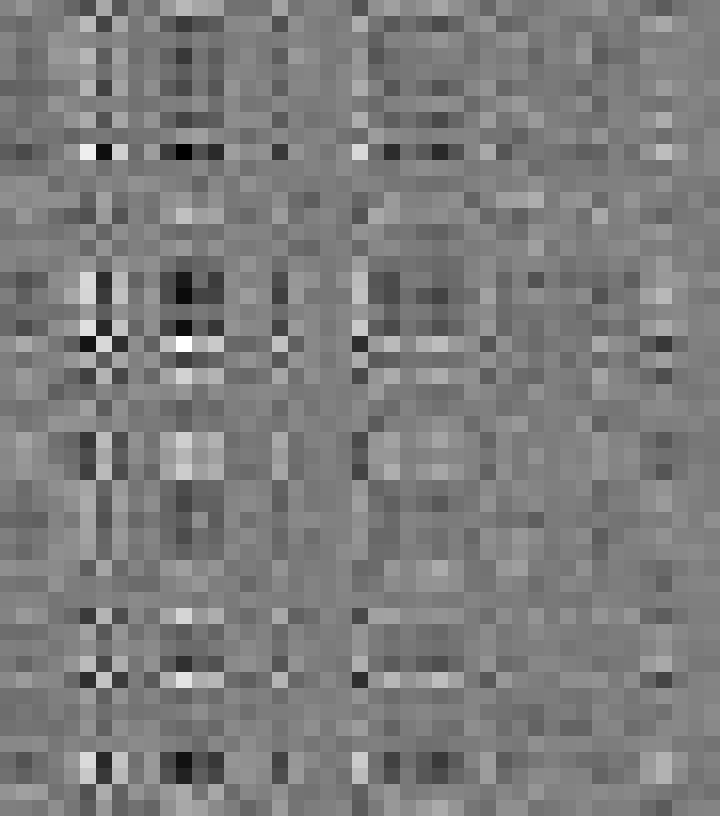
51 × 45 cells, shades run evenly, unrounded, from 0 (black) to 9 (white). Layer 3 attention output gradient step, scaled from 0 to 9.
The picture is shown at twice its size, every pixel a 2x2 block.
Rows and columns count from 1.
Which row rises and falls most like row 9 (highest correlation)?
14
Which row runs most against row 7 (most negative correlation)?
25
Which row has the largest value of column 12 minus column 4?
22
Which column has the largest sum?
6
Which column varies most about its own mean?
12
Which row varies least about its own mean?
38
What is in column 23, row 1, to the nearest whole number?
3
